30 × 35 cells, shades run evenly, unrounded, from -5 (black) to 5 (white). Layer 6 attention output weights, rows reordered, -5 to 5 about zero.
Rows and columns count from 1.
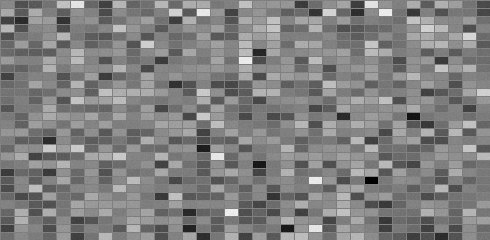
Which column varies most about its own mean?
15
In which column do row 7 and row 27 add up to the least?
19
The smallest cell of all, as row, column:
23, 27
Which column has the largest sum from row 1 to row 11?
18
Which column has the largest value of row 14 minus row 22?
4
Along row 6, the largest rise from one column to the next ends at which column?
11
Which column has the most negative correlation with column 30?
13
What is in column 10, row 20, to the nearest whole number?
0
